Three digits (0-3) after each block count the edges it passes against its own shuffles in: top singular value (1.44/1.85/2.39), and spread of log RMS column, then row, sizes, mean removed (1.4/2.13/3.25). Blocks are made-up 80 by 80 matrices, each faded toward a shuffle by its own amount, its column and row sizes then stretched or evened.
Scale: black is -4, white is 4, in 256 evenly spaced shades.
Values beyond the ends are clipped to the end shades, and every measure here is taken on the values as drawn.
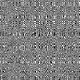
3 2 2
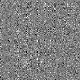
2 2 1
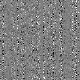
1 3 0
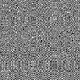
3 1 1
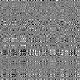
3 1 3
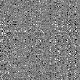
2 2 1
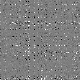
0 2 2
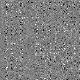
1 2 1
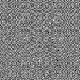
3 1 0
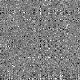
2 1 2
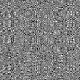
3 1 0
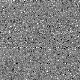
1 0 1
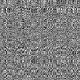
3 2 2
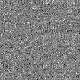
2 0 0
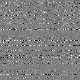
1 0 3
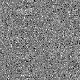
1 1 0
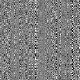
3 3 0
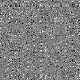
2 1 1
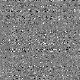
1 1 2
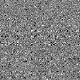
2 1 2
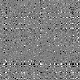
3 2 2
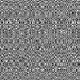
3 1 2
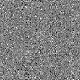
2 1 0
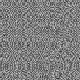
3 0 0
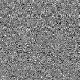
2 0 1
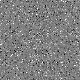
1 0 1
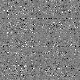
0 1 2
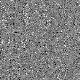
1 1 0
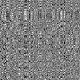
3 2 0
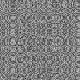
3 0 0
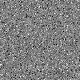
1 0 0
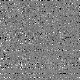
0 1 2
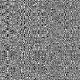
3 2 0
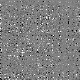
0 2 2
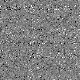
0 1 2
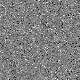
0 0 0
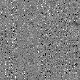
1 2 0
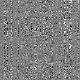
0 3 2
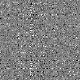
1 2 2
